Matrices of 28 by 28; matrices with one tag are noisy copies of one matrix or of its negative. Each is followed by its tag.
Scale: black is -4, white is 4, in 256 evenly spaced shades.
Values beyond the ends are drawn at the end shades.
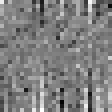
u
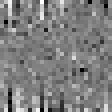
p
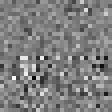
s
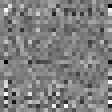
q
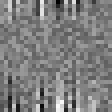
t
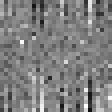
u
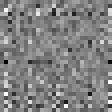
q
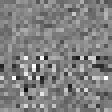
s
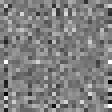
q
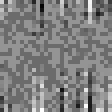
u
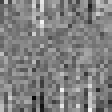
u
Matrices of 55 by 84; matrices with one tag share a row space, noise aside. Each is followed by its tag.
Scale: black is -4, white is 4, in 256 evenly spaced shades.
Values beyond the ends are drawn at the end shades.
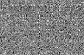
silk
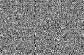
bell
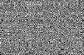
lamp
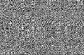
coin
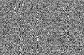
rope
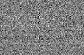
silk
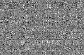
coin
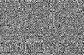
lamp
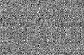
silk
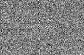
silk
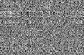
lamp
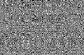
coin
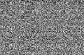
coin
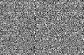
bell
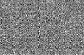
silk
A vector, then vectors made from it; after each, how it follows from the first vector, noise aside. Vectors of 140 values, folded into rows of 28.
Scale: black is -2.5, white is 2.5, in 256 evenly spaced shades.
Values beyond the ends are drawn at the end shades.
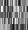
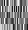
sign-scrambled.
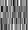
negated, partly zeroed.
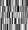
sign-scrambled.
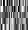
sign-scrambled.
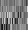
negated, partly zeroed.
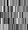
partly zeroed.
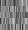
reversed, shrunk.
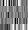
negated, partly zeroed.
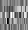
wrapped around, negated, partly zeroed.
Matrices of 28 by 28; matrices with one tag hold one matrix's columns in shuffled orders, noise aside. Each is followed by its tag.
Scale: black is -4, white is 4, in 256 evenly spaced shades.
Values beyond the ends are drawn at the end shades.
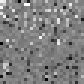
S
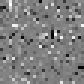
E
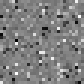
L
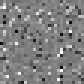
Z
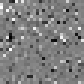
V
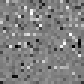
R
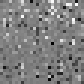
S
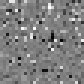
V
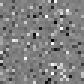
L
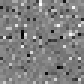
E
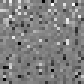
S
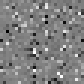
Z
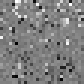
S
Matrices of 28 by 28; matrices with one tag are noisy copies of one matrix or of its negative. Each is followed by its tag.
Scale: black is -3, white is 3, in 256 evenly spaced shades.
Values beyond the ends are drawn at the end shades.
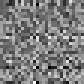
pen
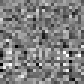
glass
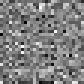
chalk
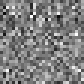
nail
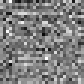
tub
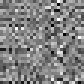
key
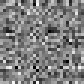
pen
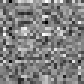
tub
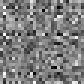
nail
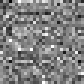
tub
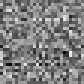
glass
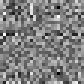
nail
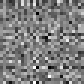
pen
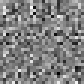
nail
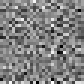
key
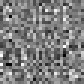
glass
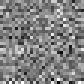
key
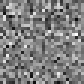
nail
